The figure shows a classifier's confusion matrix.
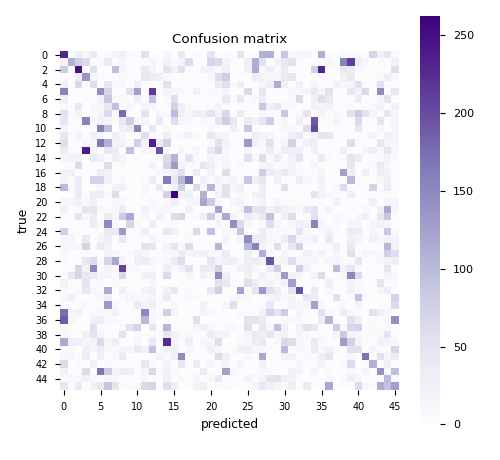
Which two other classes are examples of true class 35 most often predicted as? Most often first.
0, 11
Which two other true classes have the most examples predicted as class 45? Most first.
36, 43
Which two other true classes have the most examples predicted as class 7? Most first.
28, 2
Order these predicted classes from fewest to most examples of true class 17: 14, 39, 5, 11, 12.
11, 12, 5, 39, 14
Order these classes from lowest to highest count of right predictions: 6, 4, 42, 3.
4, 6, 42, 3
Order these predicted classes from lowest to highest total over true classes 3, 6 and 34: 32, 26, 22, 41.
41, 26, 32, 22
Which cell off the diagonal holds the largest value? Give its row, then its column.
19, 15
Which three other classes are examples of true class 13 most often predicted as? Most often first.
3, 9, 21
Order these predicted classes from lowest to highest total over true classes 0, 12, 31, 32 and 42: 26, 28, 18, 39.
18, 26, 39, 28
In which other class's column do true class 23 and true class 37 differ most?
6
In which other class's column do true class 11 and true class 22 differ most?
9
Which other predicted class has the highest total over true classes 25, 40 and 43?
5
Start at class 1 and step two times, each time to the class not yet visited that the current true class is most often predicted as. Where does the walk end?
14
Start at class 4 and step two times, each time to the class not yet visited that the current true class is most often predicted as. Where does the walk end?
8
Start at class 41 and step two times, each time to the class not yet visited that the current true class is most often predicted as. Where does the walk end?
38
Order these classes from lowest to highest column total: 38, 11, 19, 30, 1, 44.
1, 19, 38, 11, 30, 44
